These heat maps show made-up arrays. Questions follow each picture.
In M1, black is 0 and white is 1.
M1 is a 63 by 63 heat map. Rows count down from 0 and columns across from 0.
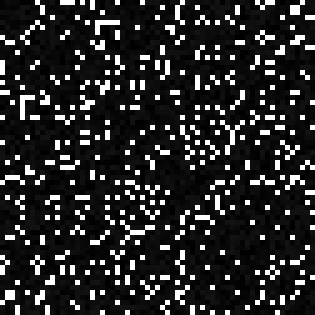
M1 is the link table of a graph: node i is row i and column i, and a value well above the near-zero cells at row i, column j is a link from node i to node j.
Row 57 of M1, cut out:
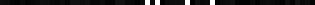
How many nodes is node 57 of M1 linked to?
4
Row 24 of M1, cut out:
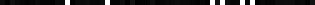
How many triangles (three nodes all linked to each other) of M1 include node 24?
3
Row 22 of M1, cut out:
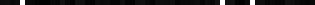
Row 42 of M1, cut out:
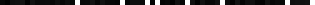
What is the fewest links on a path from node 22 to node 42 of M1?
2
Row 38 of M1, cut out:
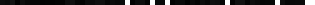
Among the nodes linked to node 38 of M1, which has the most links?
node 33
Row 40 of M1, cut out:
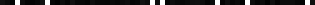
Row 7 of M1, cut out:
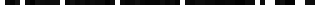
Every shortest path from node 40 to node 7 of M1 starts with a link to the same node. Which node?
node 43
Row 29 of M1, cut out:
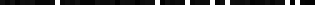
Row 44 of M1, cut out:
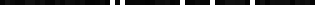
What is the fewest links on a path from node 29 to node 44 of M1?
2
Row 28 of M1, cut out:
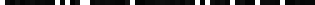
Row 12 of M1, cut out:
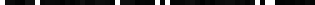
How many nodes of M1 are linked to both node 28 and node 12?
2
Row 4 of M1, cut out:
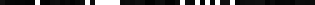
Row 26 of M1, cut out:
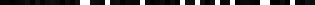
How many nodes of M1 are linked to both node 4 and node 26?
6
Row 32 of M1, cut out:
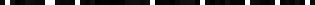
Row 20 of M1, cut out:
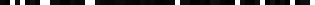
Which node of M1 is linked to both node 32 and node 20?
node 9
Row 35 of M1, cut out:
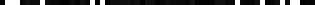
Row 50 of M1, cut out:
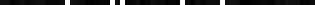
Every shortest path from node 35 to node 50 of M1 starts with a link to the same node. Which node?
node 58
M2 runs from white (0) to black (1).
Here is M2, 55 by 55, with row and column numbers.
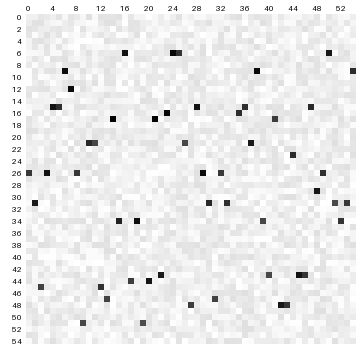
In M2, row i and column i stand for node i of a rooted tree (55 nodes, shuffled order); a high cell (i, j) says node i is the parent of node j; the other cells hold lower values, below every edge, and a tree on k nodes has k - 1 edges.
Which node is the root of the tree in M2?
34
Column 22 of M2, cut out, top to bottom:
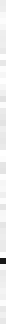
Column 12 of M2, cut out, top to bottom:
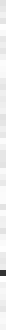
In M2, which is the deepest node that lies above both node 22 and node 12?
43
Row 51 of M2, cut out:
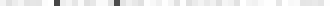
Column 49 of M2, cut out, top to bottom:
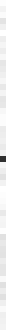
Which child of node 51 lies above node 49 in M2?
9
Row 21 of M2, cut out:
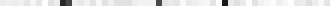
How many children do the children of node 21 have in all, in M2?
6
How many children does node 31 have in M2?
5
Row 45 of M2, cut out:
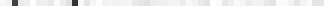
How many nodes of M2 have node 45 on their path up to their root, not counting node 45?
3
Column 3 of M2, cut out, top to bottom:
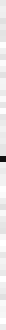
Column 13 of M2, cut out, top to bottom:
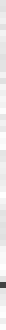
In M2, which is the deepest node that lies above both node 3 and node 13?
47
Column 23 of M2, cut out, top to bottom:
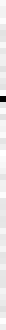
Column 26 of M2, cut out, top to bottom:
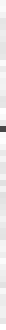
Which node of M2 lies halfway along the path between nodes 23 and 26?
17
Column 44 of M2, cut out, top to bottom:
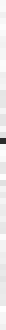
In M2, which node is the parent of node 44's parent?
16
